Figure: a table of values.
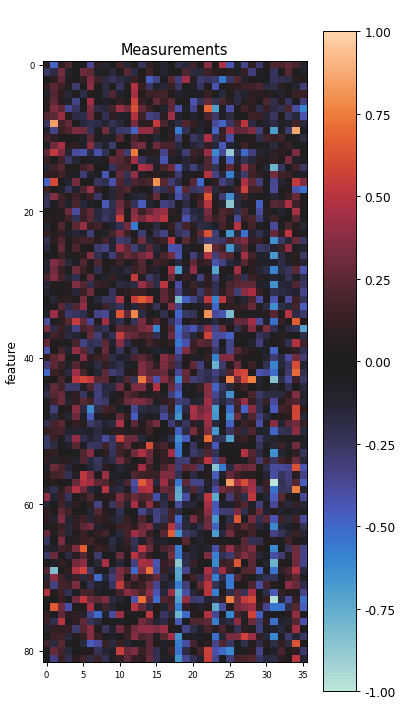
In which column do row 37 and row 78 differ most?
25
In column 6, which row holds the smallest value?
47
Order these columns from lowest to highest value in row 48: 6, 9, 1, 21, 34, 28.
6, 1, 9, 28, 21, 34
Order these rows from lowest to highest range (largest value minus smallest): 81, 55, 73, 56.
56, 81, 55, 73
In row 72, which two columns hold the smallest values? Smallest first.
18, 23
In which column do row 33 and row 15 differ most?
31
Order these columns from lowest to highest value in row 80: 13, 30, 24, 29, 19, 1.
24, 29, 19, 30, 13, 1
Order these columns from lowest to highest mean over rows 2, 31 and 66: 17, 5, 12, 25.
12, 25, 17, 5
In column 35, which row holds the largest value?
16
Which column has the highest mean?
22
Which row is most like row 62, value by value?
76
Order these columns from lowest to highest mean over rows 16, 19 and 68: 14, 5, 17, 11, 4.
17, 11, 5, 14, 4
